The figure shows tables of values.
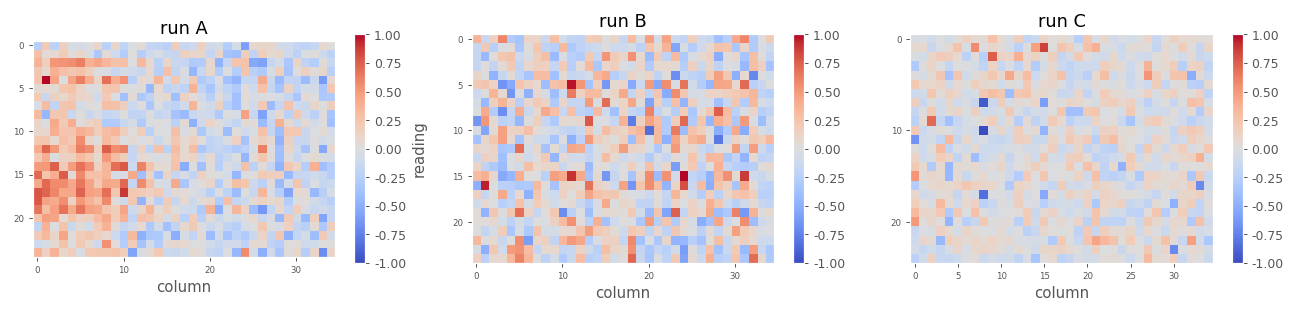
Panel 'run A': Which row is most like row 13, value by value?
11
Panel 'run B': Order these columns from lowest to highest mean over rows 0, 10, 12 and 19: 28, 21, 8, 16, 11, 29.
28, 29, 8, 11, 21, 16
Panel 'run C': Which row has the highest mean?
1
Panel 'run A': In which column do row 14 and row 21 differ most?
10
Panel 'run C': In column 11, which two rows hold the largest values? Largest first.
4, 8
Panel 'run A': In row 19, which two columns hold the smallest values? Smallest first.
26, 21
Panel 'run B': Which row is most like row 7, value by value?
2
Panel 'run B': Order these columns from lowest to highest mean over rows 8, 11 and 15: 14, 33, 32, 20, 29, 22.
33, 22, 32, 14, 29, 20
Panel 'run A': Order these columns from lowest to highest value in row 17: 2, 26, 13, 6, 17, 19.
19, 17, 13, 26, 6, 2
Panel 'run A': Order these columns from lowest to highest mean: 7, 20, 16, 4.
20, 16, 7, 4
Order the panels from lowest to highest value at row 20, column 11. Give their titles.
run A, run C, run B
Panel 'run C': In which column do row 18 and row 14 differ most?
24
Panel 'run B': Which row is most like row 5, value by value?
15
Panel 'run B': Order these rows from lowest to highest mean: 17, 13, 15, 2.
13, 2, 17, 15
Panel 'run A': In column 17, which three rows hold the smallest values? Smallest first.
14, 8, 16
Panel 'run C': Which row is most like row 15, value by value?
20
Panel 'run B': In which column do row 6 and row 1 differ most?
23
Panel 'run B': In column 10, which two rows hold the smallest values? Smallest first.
19, 24
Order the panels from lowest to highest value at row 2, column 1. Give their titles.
run B, run C, run A
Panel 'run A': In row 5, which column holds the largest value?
18
